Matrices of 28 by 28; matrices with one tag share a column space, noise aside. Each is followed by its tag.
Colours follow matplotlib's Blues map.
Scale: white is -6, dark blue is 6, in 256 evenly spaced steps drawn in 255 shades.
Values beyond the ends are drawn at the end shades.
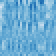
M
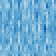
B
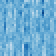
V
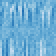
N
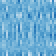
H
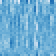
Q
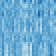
V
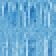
N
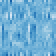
H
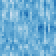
B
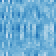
H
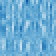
M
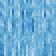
V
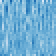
Q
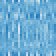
H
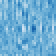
B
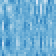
Q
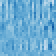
M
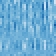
M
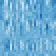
M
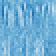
N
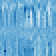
N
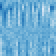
N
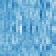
B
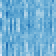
V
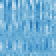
M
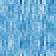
Q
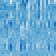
M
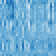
M
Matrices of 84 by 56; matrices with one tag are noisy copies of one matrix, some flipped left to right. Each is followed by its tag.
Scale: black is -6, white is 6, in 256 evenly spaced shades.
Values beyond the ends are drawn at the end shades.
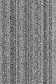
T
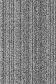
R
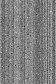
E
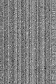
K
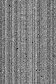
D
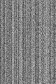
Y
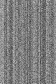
T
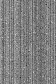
R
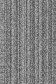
K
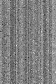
T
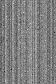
D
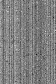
R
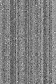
T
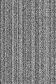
Y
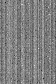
Y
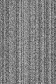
D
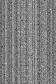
D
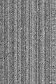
K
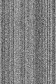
E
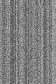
T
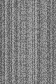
D
